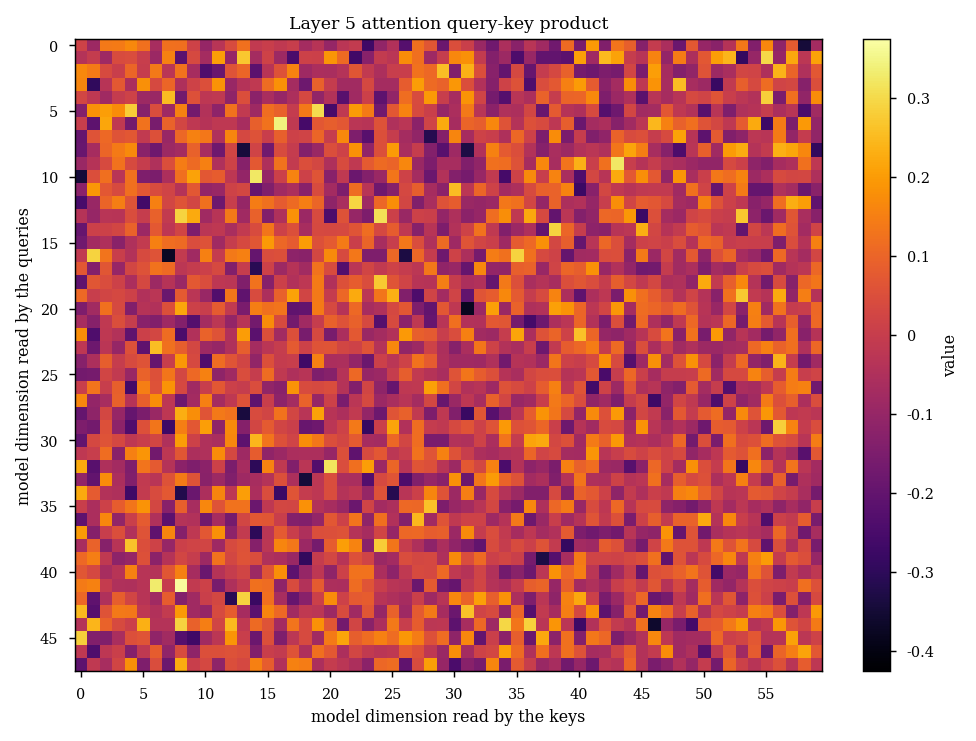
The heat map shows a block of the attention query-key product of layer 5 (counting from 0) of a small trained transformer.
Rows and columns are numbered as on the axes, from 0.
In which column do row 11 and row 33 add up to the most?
30
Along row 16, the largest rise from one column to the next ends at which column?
27
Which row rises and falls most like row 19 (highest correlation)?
8
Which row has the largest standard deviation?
1
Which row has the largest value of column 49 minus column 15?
11
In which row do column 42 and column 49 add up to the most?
24
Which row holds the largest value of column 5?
44
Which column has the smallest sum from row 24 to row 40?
18
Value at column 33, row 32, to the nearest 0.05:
0.15
